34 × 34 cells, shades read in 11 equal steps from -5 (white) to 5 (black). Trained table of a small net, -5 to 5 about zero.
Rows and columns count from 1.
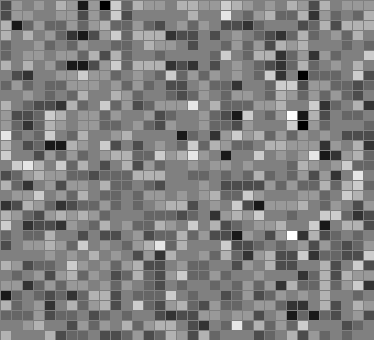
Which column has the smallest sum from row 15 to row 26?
28
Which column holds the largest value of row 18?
31
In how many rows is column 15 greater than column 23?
16
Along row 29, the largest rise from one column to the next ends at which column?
34
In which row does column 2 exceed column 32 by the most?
3
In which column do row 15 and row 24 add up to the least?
27
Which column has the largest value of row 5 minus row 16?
18
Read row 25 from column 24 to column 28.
1 0 1 0 -1
